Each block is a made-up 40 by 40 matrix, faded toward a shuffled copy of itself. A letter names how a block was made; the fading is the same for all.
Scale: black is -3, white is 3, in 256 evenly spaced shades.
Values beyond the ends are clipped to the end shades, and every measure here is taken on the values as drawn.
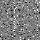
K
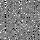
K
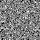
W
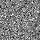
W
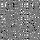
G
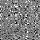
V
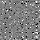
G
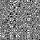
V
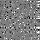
G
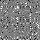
G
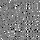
G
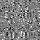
V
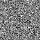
W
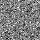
W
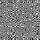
G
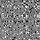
V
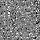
K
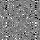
G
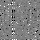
G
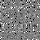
G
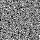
W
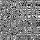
V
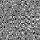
V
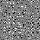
V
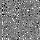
K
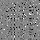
G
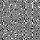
G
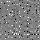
G
